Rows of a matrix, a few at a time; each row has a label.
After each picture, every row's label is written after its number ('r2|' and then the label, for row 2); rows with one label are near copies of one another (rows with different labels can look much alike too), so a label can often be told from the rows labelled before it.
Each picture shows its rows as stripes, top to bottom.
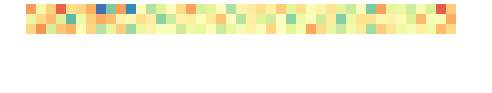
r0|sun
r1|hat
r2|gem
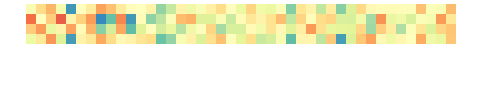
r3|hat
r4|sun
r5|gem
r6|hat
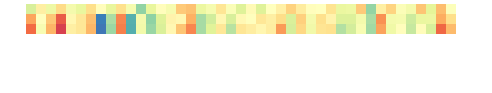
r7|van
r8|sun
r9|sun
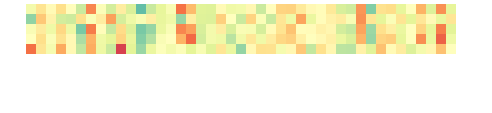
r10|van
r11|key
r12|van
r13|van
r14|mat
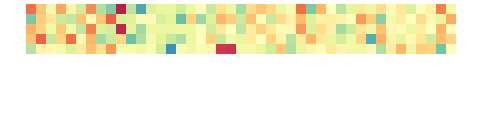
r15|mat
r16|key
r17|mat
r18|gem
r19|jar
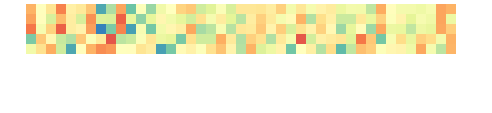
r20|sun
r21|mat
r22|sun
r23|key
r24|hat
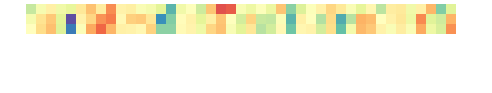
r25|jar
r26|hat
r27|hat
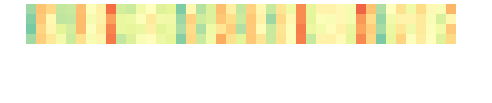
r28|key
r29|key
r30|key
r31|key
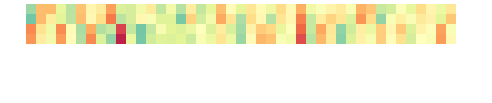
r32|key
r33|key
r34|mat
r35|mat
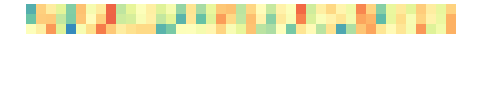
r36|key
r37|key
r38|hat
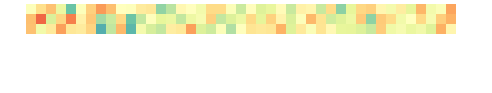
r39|hat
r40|gem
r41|sun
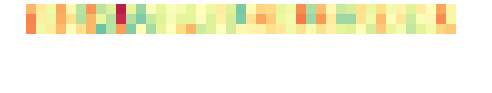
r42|mat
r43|mat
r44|sun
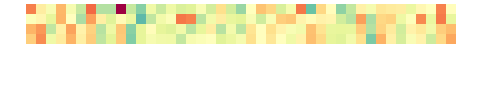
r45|mat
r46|van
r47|gem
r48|gem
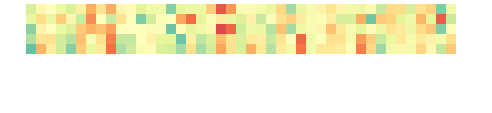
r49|jar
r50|van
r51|jar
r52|key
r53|key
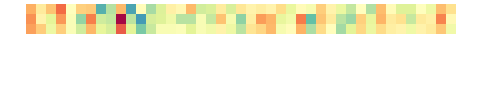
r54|sun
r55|mat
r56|mat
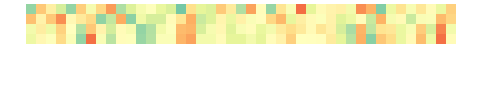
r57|key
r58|sun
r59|van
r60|van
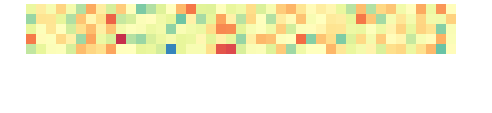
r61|van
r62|key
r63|jar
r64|mat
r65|jar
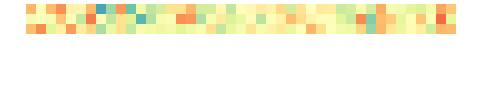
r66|sun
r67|van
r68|gem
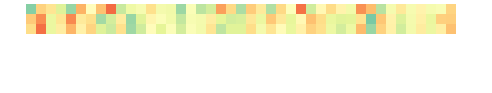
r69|key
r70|gem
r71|gem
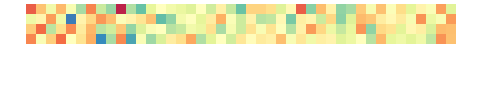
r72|mat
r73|hat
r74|gem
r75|sun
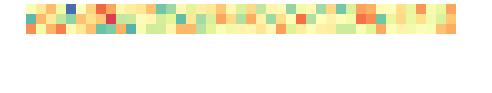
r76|hat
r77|key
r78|sun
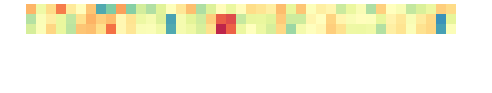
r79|sun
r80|jar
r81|jar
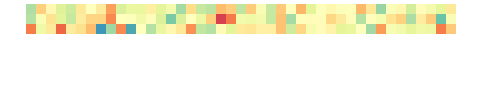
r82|key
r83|jar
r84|sun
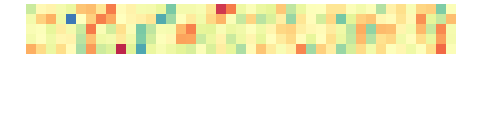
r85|jar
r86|hat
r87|van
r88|van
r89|mat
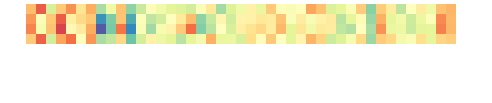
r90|gem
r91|sun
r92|sun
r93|gem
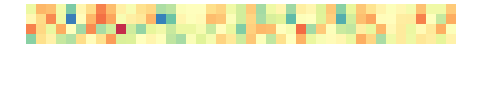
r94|hat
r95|hat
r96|mat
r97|key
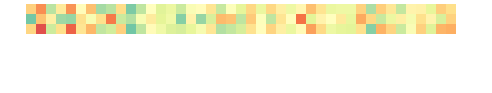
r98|gem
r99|key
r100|gem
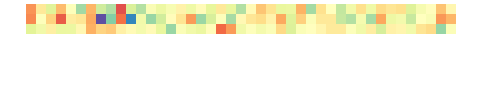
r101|mat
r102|sun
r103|jar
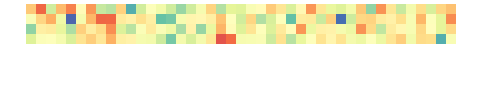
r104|gem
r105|hat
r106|key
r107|jar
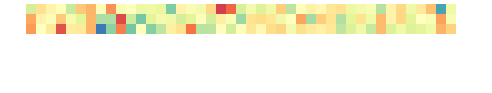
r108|jar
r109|mat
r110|sun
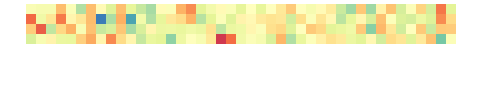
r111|van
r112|sun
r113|gem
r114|jar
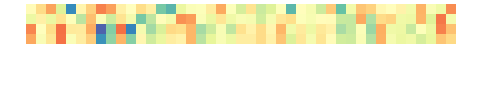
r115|hat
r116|van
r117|sun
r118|sun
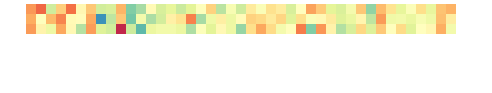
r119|gem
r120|sun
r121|mat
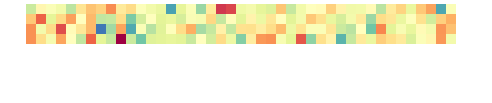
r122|jar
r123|gem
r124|sun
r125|mat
